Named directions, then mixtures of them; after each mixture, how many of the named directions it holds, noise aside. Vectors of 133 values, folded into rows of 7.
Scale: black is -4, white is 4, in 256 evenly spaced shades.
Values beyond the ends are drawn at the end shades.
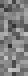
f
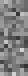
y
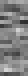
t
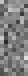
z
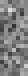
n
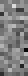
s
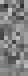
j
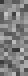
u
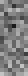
three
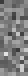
three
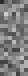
one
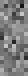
two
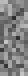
two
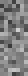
one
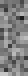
four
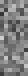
four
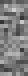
two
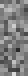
two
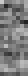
two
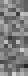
one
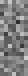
three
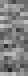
two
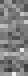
four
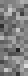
four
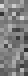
four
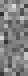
three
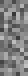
three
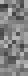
one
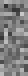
four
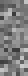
four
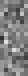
two
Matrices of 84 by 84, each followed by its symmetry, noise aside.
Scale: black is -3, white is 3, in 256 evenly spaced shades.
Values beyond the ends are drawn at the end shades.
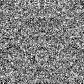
mirrored left to right.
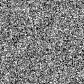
antisymmetric.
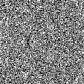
mirrored top to bottom.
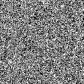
no symmetry.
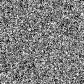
symmetric.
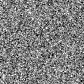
no symmetry.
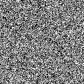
no symmetry.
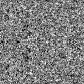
mirrored top to bottom.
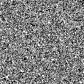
symmetric across the other diagonal.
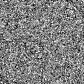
symmetric across the other diagonal.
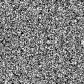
mirrored top to bottom.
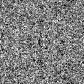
mirrored top to bottom.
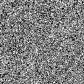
symmetric.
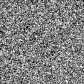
symmetric.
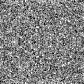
mirrored top to bottom.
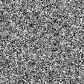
antisymmetric.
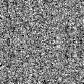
mirrored top to bottom.
